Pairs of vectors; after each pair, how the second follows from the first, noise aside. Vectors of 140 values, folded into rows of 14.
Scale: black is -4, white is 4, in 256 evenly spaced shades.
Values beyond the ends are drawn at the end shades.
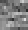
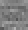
wrapped around, shrunk.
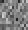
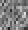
reversed.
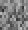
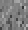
partly zeroed.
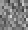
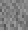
reversed, negated, shrunk.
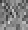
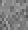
wrapped around, shrunk.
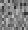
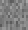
wrapped around, shrunk.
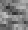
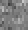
wrapped around, negated, partly zeroed.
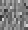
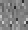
wrapped around, negated, partly zeroed.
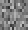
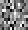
scaled up.
